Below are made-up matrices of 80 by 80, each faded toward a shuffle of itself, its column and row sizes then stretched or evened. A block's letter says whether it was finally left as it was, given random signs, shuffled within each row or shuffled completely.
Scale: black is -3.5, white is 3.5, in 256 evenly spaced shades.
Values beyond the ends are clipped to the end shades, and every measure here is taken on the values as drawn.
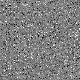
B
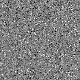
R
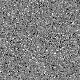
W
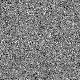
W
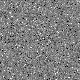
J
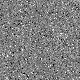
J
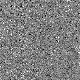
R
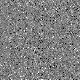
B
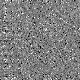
B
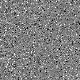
R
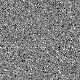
R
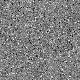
J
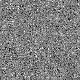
R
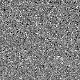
R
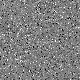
J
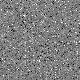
J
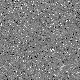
J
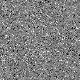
R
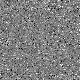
W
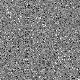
B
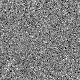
J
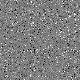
B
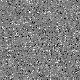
B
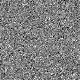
R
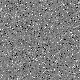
J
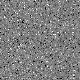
R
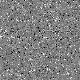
R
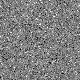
J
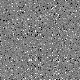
B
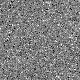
J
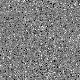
R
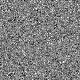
W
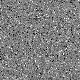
J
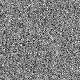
J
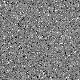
W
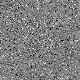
W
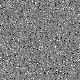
W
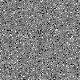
B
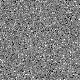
W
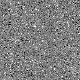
R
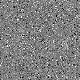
B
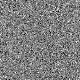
R
